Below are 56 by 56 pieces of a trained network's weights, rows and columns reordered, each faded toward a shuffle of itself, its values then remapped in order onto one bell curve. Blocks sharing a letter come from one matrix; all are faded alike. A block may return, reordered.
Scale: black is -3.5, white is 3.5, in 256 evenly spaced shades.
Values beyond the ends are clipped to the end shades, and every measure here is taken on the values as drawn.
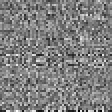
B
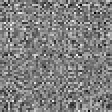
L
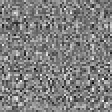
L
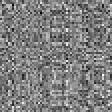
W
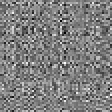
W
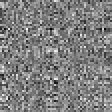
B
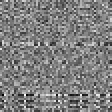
B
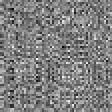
W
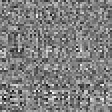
L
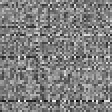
B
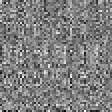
B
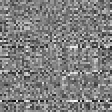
B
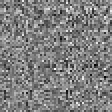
L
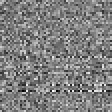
B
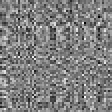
W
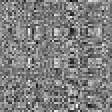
W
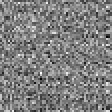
L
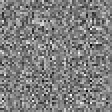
L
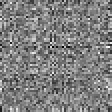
B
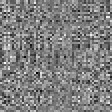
W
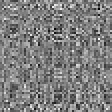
W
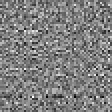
B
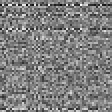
B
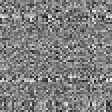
L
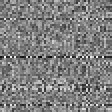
B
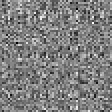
L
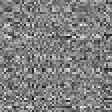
L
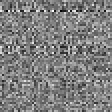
B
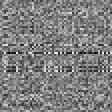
B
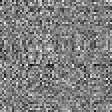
B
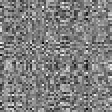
W
